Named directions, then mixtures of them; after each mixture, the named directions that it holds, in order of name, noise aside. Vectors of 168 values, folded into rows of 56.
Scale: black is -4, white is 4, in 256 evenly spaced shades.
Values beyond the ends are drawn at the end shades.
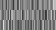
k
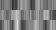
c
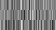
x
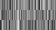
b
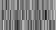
c, k.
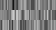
c, k.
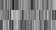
c, k.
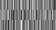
k, x.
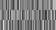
k.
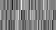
b, c, x.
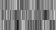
c, k.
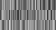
b, k.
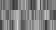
c.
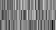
b, x.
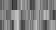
c.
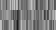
b, c.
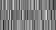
k.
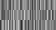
b, k, x.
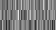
b, x.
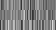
x.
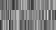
b, c, k.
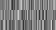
c, k, x.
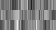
c.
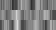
c.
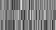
c, x.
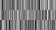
b, k.
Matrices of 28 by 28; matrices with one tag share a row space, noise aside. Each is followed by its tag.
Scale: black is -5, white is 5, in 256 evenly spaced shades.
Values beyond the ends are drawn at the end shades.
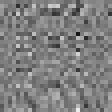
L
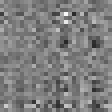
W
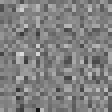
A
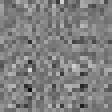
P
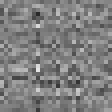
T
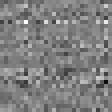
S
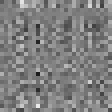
A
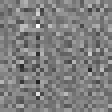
A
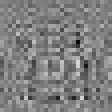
L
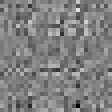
L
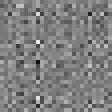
A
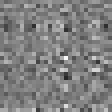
W
